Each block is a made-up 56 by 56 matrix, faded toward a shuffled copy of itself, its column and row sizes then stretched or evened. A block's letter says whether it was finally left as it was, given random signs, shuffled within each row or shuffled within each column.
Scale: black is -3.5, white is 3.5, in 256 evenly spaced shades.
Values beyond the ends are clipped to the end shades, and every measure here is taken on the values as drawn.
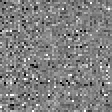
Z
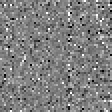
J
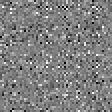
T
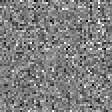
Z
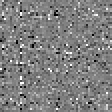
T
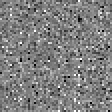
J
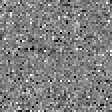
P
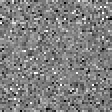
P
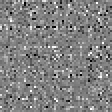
Z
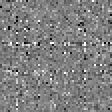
Z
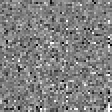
Z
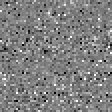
P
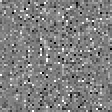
J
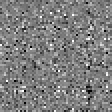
Z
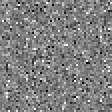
J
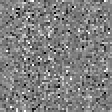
J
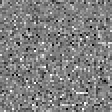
P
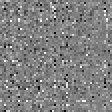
Z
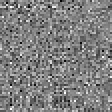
T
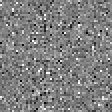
J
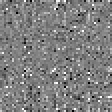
T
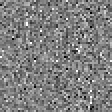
J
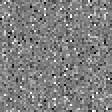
J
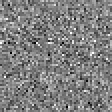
P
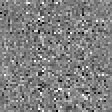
Z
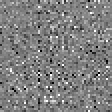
T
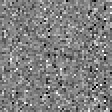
J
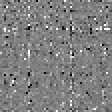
T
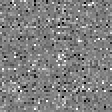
T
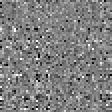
T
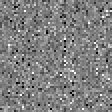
J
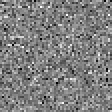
P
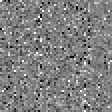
J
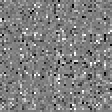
T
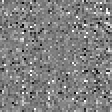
Z
